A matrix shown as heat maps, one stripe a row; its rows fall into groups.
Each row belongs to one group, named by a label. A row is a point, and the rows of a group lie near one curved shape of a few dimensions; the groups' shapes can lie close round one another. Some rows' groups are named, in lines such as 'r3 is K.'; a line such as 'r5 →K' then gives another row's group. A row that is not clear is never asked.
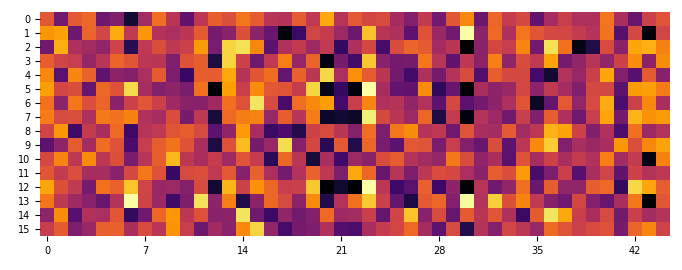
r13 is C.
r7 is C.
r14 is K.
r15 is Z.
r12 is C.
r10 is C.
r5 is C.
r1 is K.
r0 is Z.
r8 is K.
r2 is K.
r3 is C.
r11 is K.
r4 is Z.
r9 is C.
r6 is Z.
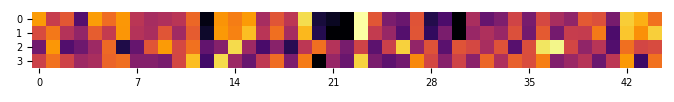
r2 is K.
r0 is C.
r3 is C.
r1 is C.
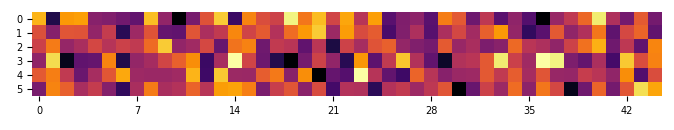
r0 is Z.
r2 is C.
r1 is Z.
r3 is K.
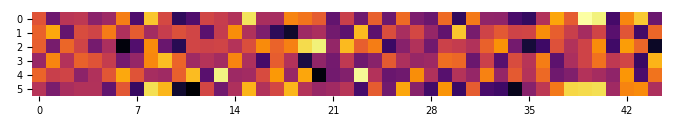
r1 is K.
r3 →C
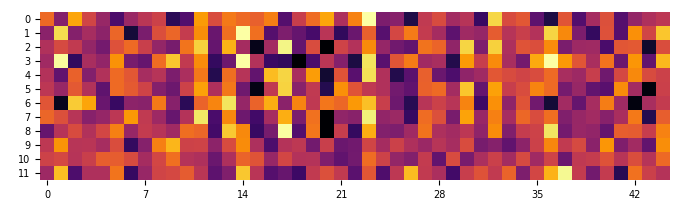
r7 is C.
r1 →K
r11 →K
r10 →C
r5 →C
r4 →C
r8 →C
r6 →Z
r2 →C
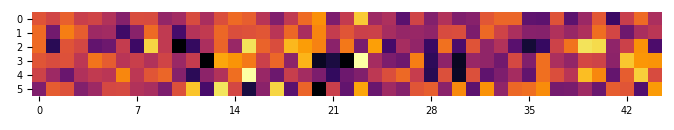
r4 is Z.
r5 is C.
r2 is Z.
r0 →Z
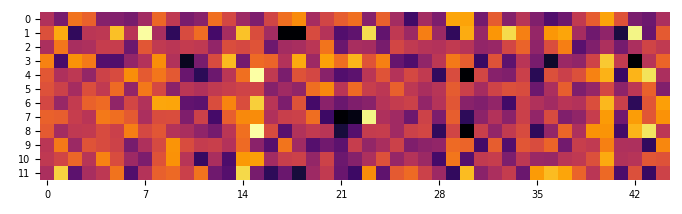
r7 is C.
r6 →Z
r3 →Z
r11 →K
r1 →K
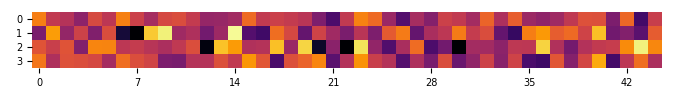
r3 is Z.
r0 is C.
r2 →C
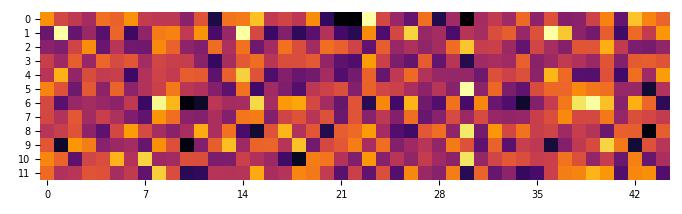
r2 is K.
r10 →K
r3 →C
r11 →Z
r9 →Z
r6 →Z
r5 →K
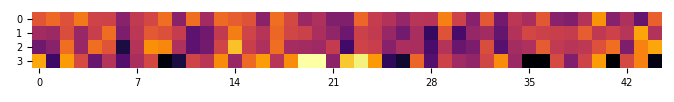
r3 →Z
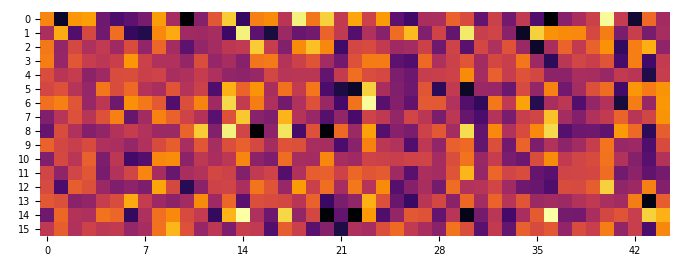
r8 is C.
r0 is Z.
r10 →K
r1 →K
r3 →C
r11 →K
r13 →C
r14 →C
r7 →C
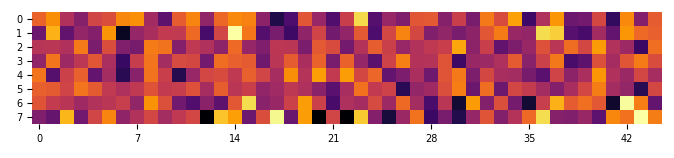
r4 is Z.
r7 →C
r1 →K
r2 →K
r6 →Z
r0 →K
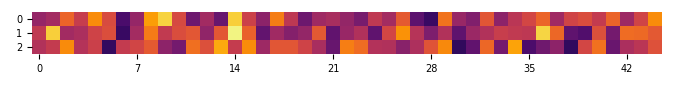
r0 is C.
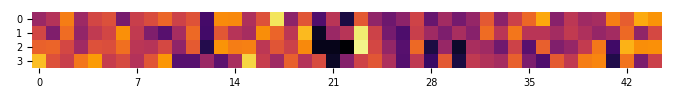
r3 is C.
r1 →C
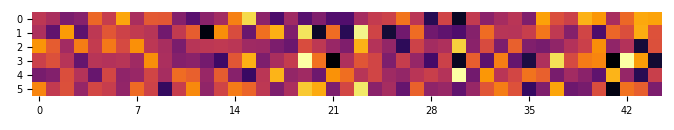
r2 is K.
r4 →C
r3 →Z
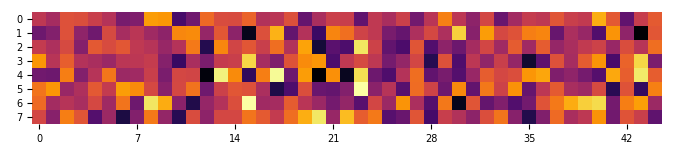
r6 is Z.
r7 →Z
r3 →Z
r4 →C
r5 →K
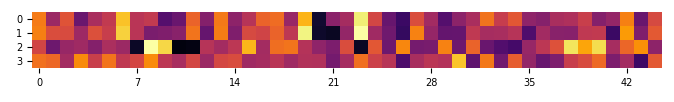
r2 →Z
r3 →K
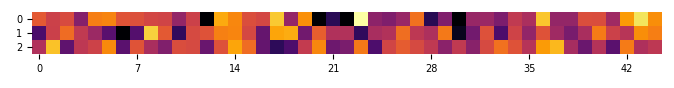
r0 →C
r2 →K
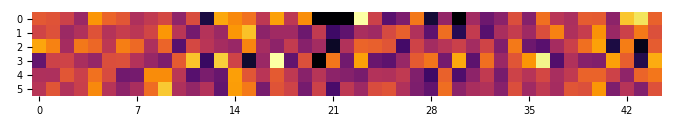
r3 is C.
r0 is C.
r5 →C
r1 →Z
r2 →C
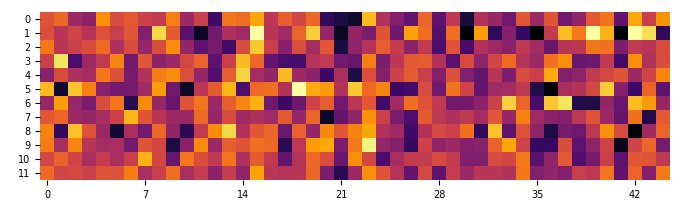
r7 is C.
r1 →Z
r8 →Z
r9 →Z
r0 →C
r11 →C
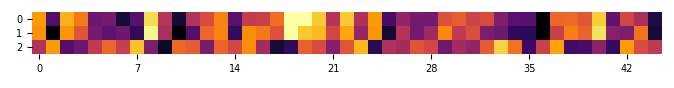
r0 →Z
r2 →K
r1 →Z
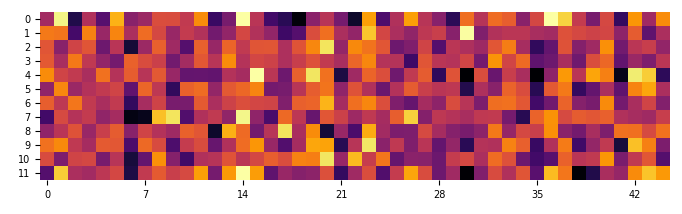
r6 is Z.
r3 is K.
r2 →Z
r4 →Z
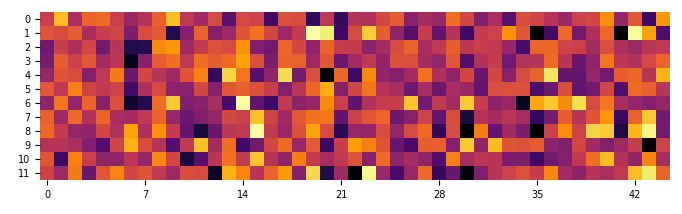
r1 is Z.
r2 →K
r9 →C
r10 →Z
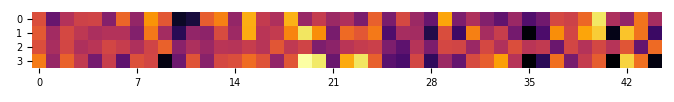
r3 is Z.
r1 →Z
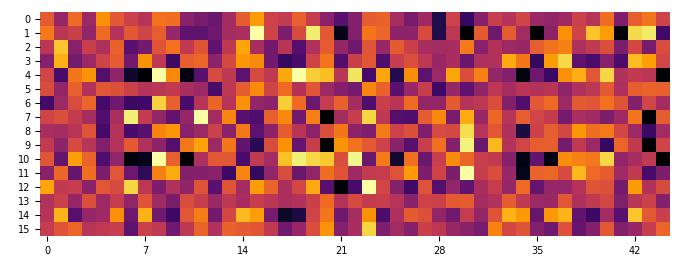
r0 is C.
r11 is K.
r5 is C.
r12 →C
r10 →Z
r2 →K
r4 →Z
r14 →K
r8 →K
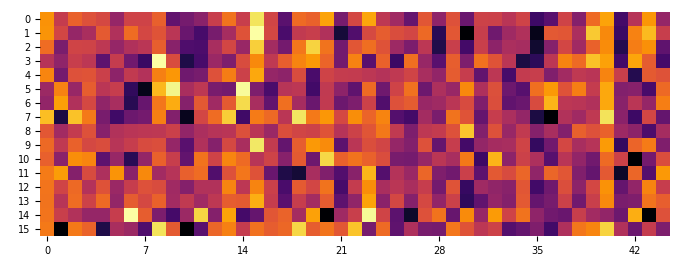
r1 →Z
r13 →Z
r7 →Z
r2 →Z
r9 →Z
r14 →C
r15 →Z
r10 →Z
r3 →Z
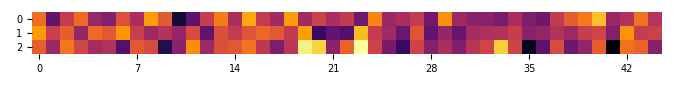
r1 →C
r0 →Z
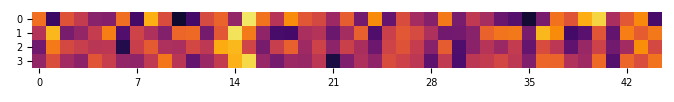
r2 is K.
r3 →Z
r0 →Z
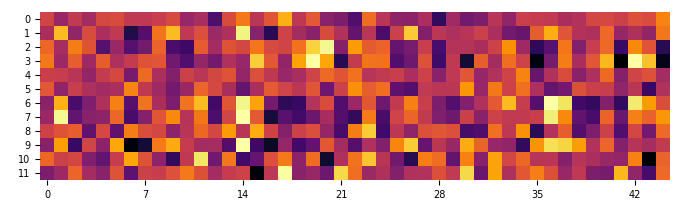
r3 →Z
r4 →K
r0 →C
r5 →C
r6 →K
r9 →K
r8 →K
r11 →C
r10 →C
